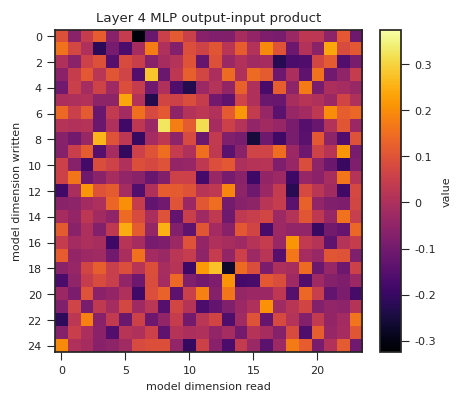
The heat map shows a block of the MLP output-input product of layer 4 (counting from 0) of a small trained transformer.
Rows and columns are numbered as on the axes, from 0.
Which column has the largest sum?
8
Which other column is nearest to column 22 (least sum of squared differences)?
1
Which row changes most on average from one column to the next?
3
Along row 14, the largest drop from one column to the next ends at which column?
9
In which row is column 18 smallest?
12
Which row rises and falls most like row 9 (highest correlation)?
7
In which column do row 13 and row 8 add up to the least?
15
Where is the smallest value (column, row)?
6, 0
